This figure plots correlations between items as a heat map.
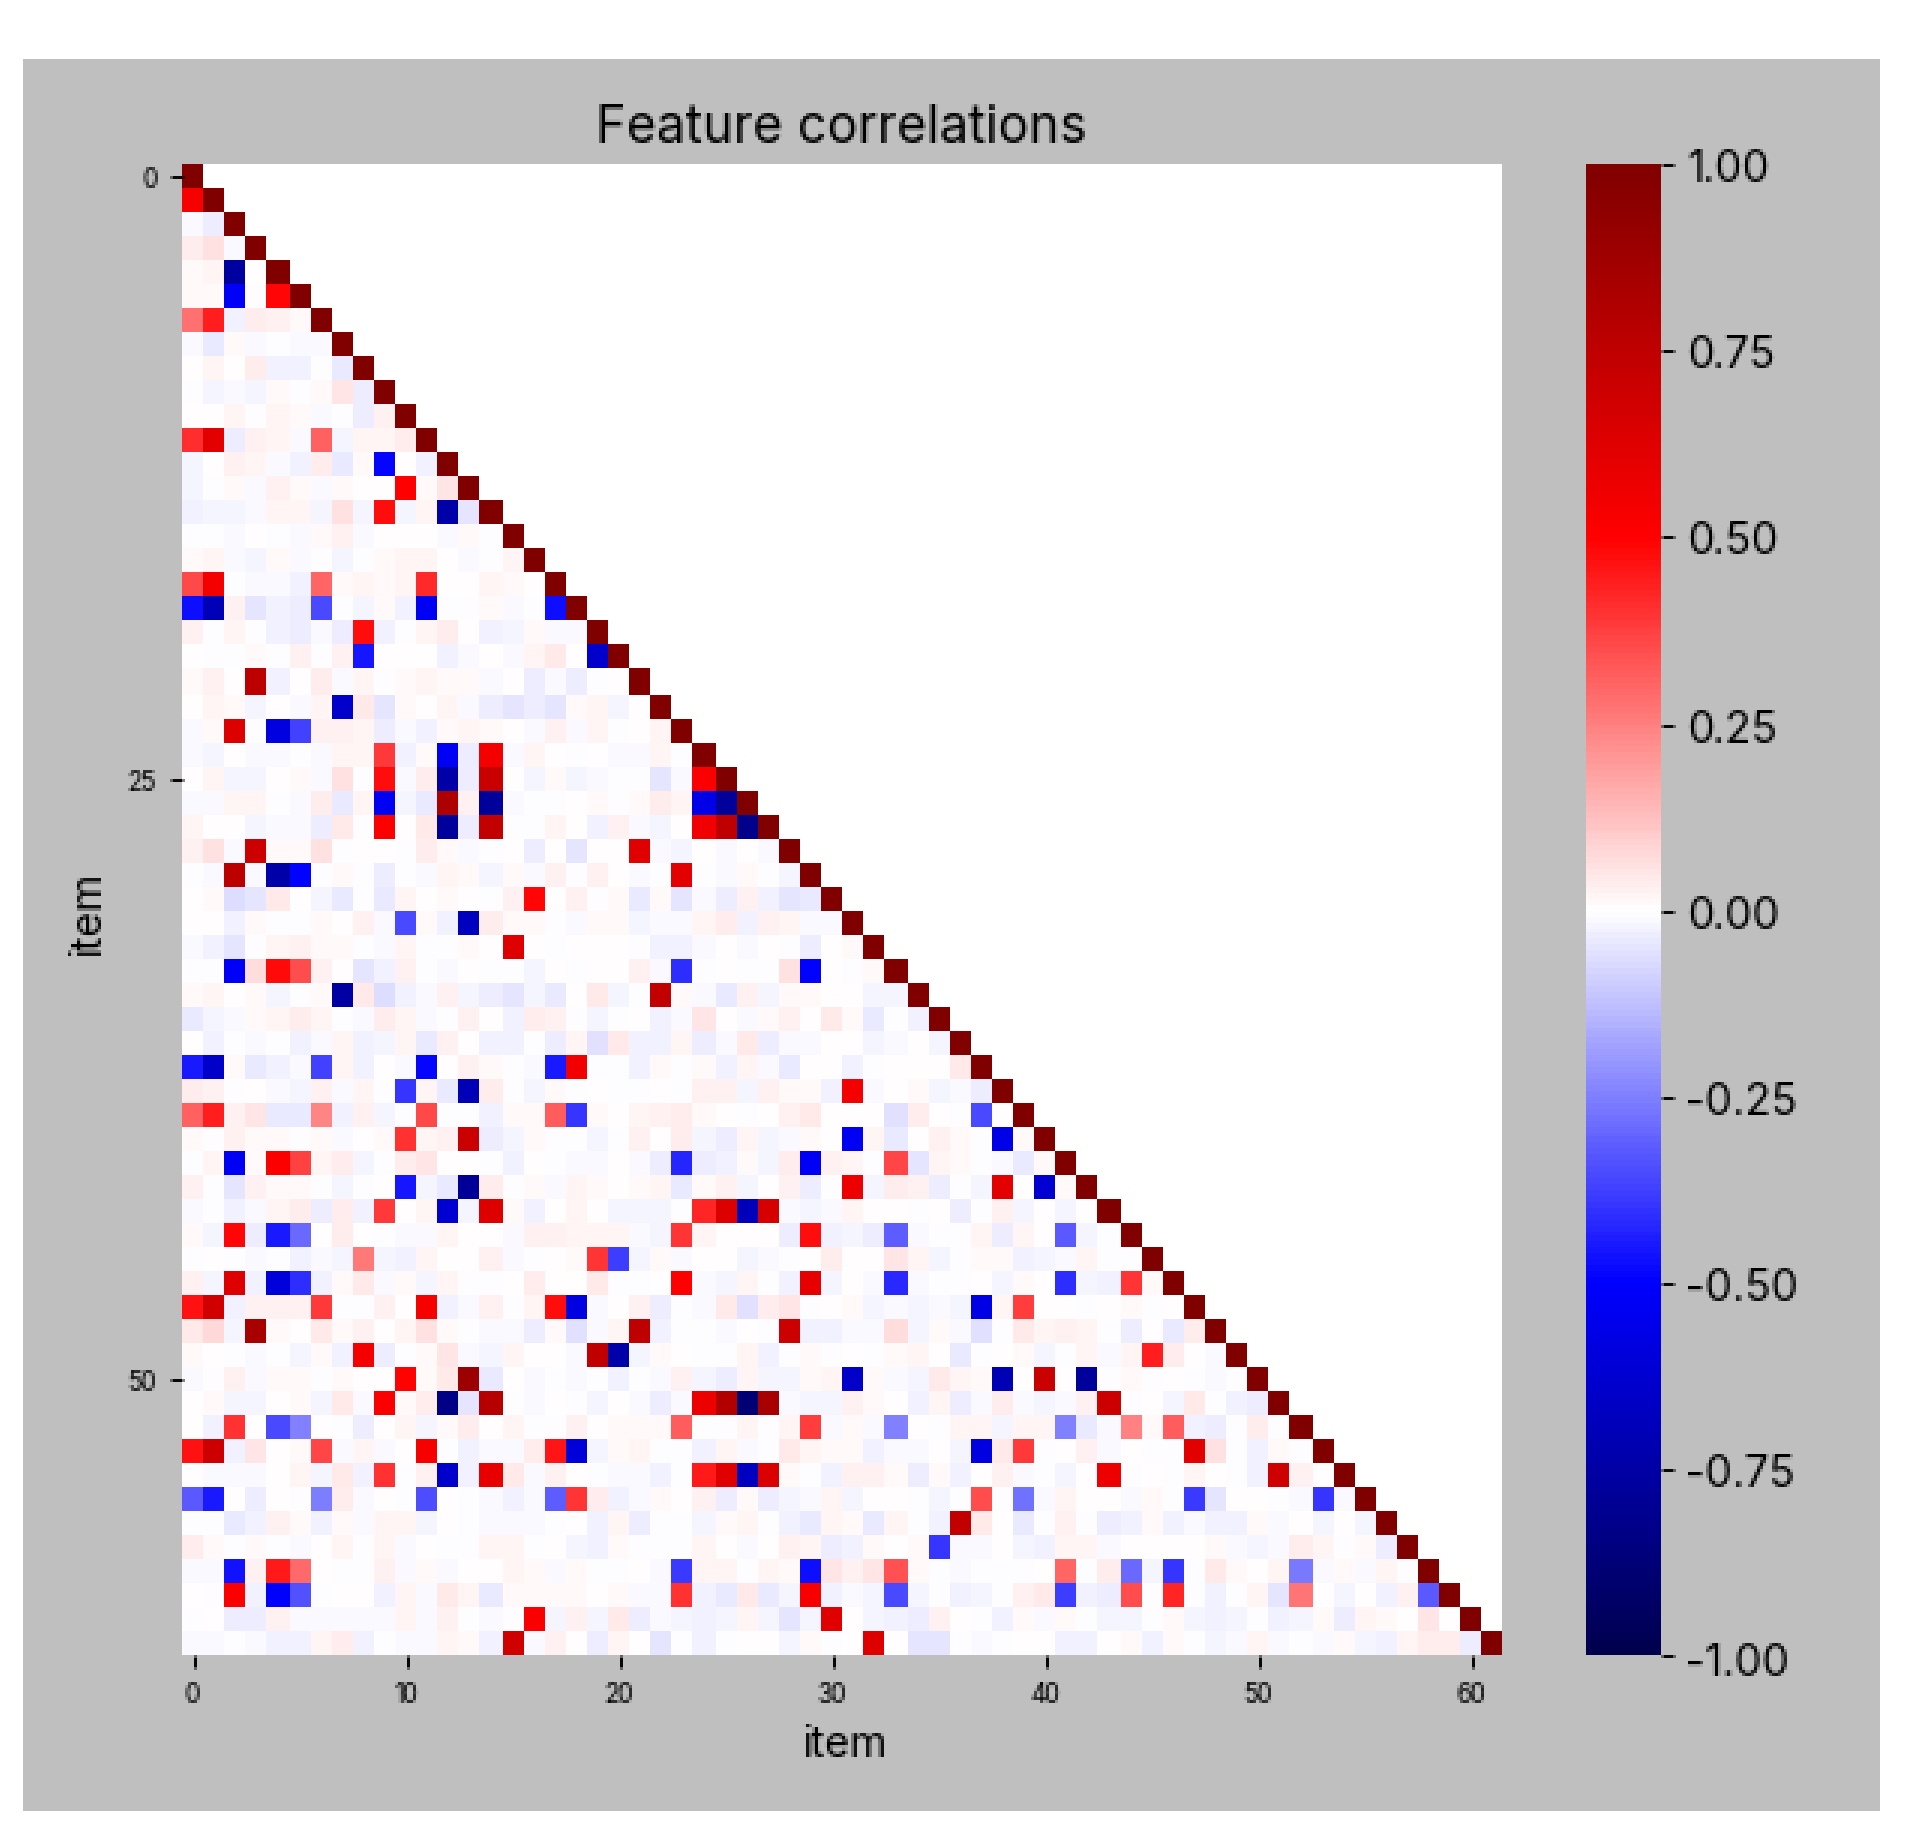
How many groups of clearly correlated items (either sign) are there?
11
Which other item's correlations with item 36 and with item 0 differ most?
56
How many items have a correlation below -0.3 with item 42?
4
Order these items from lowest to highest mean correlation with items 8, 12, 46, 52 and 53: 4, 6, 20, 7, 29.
4, 20, 7, 6, 29
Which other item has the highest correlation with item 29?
2
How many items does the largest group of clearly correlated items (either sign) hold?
12
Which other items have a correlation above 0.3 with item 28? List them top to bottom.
3, 21, 48
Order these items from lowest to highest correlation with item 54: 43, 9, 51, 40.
40, 9, 43, 51
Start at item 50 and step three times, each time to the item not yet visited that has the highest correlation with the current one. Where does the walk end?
10
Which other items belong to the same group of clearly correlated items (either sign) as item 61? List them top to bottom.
15, 32
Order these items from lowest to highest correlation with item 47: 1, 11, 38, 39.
38, 39, 11, 1
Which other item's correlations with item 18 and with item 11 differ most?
1
